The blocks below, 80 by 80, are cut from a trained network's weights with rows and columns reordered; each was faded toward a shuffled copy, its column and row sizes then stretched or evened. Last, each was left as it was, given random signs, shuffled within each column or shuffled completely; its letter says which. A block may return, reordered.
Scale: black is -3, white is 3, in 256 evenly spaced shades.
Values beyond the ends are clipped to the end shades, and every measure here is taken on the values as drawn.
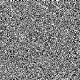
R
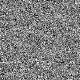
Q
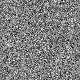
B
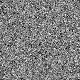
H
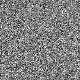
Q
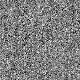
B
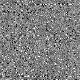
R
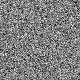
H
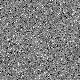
H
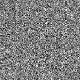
R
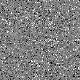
R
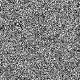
Q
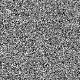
Q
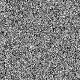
B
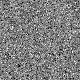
H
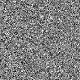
R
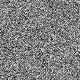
B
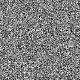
Q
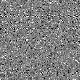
R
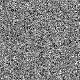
B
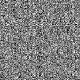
R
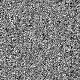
B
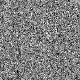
B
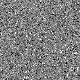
B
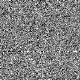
Q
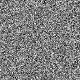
Q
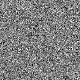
Q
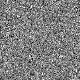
B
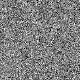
B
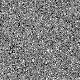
B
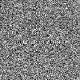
R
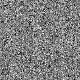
B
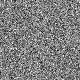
H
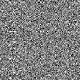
R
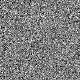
Q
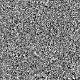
Q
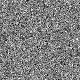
H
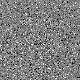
Q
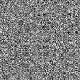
R
